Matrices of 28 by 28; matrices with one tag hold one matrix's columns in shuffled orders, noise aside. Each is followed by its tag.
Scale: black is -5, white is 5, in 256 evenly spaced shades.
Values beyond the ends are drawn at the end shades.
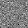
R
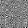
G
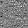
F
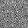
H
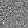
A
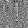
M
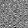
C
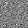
R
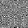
G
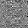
F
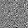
C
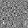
A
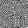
G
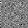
R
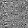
R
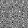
H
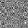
A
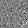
A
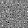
H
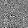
G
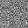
A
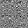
F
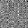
M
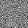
G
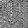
M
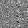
H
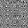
F
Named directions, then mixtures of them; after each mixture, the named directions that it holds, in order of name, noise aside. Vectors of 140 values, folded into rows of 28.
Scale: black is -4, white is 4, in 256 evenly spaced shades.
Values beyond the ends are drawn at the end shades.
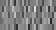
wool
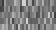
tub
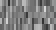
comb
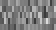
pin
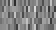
wool.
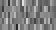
comb, tub, wool.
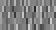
wool.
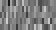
comb, wool.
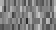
comb, pin, tub.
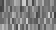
tub.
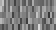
comb, tub.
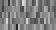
comb, tub, wool.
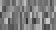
comb, pin.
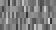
comb, wool.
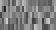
comb, pin.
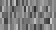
comb, pin, wool.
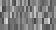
comb, pin, wool.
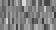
comb, tub.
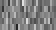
comb, tub, wool.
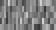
comb.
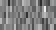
comb, pin.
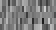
comb.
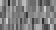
comb.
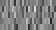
wool.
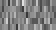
comb, tub, wool.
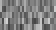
comb, pin.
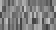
comb, pin.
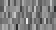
pin, tub, wool.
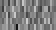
comb, tub, wool.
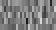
pin, wool.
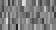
comb, tub, wool.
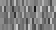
wool.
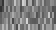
tub.
